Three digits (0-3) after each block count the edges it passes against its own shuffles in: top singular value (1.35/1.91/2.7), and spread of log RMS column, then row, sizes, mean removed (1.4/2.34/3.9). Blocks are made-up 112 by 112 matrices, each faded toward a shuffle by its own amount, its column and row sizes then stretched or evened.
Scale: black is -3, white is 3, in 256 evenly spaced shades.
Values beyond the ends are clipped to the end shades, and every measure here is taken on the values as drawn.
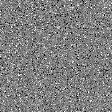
0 1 1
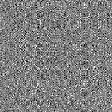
3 1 0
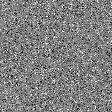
0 1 0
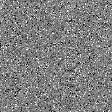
1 1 0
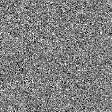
0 1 1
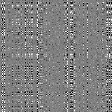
3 3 2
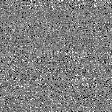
1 1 2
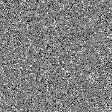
0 1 0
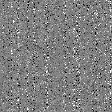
0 2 0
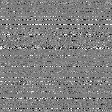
1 0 3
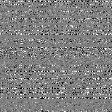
2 1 3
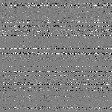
2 1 3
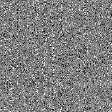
1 2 0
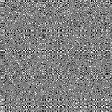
3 1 2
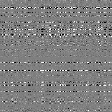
3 1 3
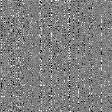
1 3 1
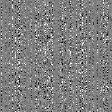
1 3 1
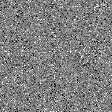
0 1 1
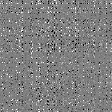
2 2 2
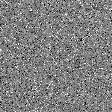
0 0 0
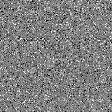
2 0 1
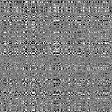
3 2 3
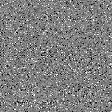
2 0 1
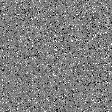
0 1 1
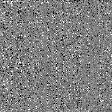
0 2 1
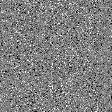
0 1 0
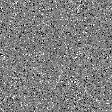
0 1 1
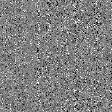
1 2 0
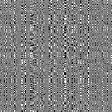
3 3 1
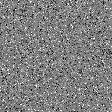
1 0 0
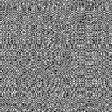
3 0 1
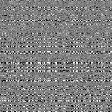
3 1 3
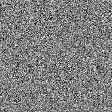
1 0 1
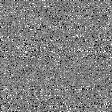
1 0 2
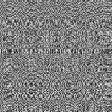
3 0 2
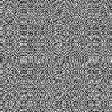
3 0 1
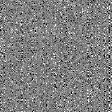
2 2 0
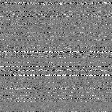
2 0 3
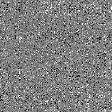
1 2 1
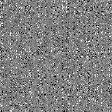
1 2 1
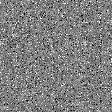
1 1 0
